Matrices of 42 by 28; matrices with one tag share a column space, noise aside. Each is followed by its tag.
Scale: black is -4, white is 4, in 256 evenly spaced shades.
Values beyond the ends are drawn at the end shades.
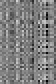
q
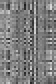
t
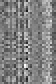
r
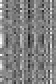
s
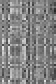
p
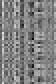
r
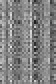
q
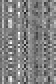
r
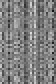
r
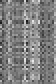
q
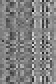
r
